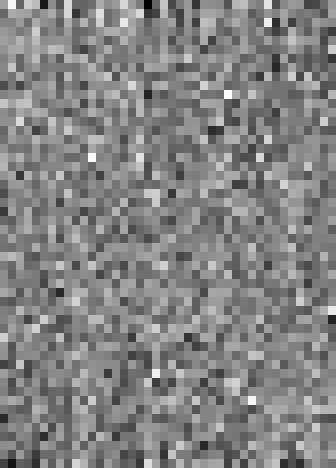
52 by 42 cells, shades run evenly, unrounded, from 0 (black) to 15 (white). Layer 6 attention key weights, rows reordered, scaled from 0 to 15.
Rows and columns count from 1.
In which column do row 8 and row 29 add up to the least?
23
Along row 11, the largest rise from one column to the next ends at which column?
29
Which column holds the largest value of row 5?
37
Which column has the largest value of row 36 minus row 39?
25
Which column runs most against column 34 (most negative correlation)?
33
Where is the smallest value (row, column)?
1, 19
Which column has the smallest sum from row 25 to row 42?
39
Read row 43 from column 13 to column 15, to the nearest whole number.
10 9 8
